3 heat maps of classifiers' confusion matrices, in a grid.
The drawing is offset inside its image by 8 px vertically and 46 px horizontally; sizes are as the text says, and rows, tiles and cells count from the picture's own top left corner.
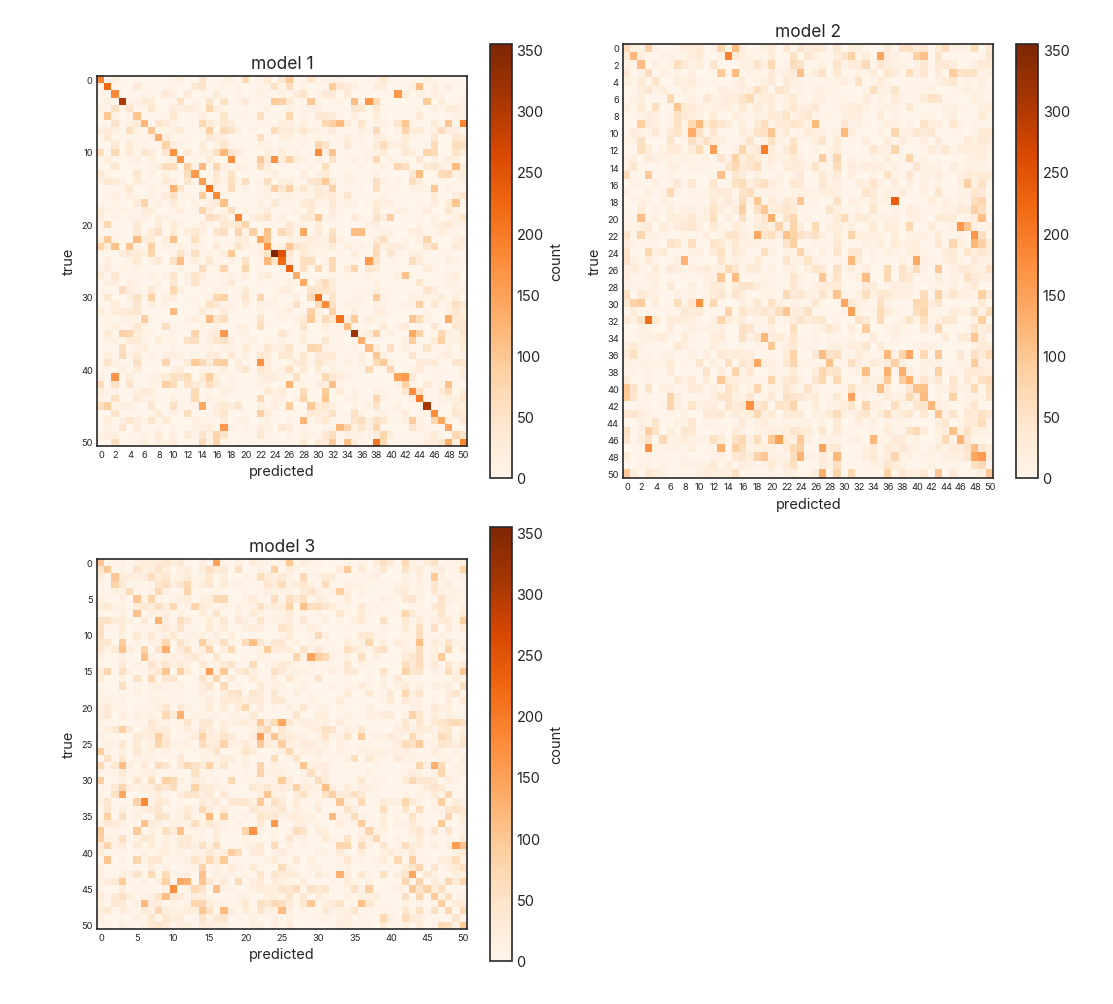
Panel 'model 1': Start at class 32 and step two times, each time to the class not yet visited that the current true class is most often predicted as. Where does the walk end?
30
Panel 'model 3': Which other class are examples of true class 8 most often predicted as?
50
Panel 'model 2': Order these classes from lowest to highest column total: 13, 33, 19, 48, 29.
33, 19, 13, 29, 48
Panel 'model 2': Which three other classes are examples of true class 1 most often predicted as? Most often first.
14, 35, 41
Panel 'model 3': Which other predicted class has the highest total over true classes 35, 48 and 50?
17
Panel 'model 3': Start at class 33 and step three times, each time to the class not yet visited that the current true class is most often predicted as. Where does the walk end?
46
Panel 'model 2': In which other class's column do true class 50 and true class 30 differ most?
10
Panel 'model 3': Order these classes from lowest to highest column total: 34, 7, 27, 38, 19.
38, 19, 27, 34, 7
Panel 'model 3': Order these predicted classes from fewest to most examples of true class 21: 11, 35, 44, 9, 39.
35, 39, 44, 9, 11
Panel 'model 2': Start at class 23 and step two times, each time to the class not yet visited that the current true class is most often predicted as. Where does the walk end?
49
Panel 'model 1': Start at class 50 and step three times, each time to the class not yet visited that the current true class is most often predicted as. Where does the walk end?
37
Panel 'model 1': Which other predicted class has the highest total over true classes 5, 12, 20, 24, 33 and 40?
25
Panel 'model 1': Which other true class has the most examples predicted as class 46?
15
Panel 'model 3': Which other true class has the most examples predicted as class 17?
48
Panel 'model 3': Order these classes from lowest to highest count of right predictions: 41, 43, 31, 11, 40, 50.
40, 11, 41, 50, 31, 43
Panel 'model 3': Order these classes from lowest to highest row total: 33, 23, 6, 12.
23, 6, 33, 12
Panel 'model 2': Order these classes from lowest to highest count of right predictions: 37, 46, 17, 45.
17, 37, 45, 46
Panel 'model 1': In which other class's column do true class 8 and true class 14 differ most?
31
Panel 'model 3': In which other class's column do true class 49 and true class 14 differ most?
39
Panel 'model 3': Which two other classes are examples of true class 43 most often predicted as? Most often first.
33, 14
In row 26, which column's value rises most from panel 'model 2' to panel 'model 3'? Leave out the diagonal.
0
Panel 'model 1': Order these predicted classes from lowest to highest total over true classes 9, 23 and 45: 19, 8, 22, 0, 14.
8, 22, 19, 0, 14
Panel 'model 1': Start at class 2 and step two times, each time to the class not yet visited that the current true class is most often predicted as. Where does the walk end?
42
